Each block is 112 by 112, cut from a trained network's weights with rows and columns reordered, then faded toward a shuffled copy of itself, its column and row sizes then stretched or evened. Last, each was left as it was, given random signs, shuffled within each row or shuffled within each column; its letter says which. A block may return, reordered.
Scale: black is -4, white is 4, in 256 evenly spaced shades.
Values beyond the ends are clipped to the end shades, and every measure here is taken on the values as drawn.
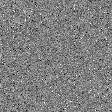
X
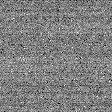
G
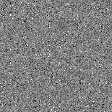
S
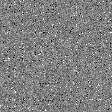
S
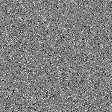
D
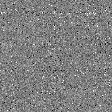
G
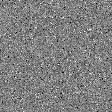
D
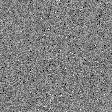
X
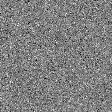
X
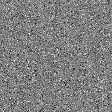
X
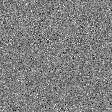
D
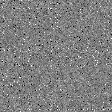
S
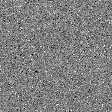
D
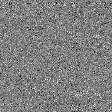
S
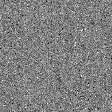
X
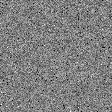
X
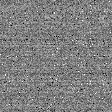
G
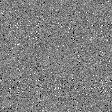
S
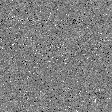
D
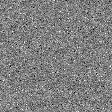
D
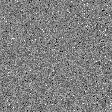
X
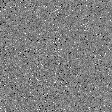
S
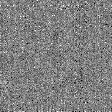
G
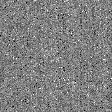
X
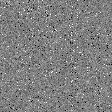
X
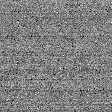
G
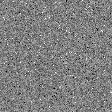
X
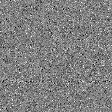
S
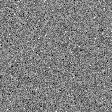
X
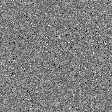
S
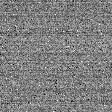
G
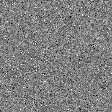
X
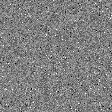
S
